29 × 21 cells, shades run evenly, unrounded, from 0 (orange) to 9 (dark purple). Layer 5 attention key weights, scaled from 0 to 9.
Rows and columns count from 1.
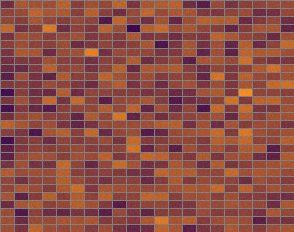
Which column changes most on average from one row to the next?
11
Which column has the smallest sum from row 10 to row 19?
18
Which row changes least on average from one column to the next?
22
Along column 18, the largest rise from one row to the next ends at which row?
13
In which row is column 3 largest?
17
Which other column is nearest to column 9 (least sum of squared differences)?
20
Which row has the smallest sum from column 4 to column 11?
25
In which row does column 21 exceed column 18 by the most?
12
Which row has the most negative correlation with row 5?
4
